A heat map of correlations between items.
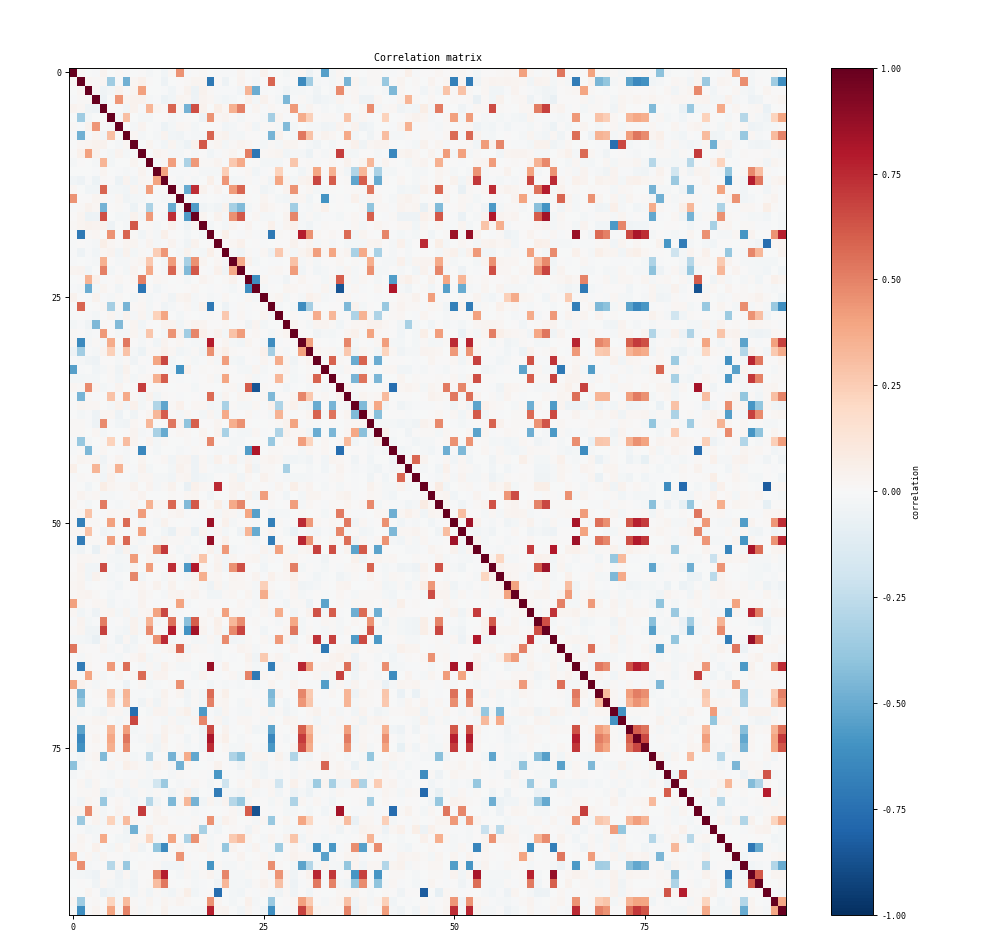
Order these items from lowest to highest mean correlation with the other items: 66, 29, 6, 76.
76, 6, 29, 66
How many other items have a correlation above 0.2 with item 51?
7
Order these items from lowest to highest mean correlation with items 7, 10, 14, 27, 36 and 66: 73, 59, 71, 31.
71, 59, 31, 73
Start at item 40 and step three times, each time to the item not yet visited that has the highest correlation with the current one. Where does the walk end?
79
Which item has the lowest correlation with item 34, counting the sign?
86
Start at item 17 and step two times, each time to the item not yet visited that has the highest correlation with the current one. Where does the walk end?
72
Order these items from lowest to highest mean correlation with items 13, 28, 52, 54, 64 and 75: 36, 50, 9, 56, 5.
9, 56, 5, 36, 50
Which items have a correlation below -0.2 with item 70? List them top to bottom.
1, 26, 88
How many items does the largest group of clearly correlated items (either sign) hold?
21
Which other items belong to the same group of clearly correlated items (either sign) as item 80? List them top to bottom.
19, 46, 78, 91
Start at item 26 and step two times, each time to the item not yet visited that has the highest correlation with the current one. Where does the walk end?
88
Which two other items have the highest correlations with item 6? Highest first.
3, 44
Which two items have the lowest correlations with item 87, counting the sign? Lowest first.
33, 77
